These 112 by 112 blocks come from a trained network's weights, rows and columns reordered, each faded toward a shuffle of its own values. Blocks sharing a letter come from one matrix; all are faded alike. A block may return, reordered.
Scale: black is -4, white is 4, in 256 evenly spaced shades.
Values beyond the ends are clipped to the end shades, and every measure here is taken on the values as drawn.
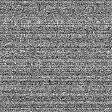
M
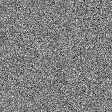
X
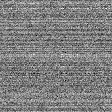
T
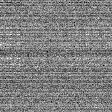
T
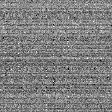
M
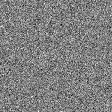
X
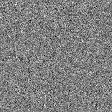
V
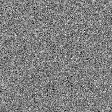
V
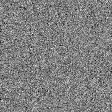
V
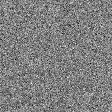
X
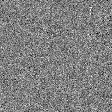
V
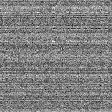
T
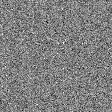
V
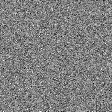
V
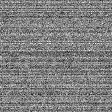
T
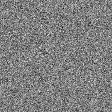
X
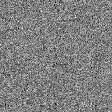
V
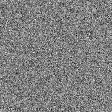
X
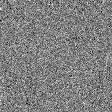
V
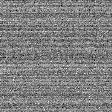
M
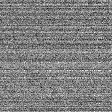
T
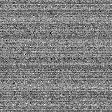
M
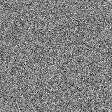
X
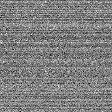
M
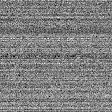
T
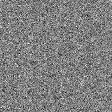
V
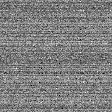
M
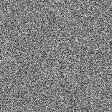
X
